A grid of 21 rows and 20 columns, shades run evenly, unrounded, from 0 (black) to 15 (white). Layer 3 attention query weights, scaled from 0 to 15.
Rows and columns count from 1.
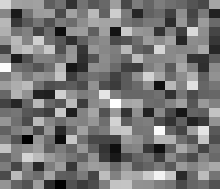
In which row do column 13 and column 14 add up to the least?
2
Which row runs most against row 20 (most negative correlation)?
17
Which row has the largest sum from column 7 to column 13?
12
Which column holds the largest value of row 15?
15
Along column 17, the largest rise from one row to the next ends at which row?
6
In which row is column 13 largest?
7
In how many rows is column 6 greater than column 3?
9
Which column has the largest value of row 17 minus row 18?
1
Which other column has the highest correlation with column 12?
19
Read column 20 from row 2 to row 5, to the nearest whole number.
2 6 4 3
